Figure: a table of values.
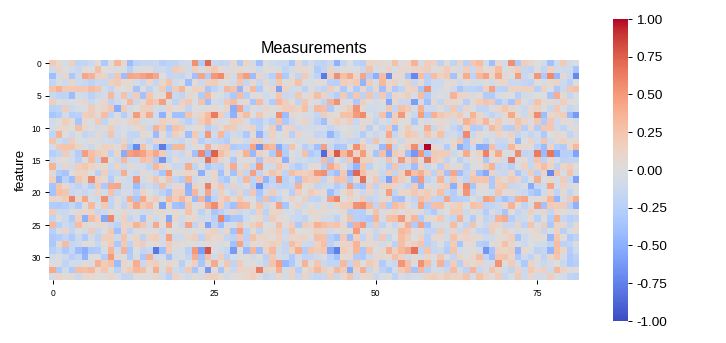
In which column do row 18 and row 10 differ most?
35
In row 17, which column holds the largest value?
47
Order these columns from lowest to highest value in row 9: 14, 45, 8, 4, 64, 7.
4, 8, 14, 45, 7, 64
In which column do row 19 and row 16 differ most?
32
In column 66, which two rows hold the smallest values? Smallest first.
13, 17
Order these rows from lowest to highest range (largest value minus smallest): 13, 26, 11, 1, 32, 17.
1, 26, 11, 32, 17, 13
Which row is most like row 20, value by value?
11
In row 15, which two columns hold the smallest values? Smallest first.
17, 36
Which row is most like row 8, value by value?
22
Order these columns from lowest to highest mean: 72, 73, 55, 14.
73, 72, 14, 55
